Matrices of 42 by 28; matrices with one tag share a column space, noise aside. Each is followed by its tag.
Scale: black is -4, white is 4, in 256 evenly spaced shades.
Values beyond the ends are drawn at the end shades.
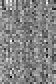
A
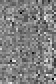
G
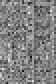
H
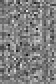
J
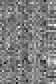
H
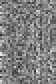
J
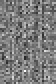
H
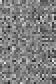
G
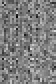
J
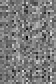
H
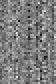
H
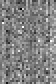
A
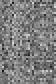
J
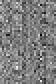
J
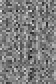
H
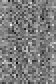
G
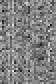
H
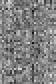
A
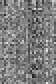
A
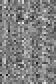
G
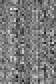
A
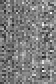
H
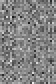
G
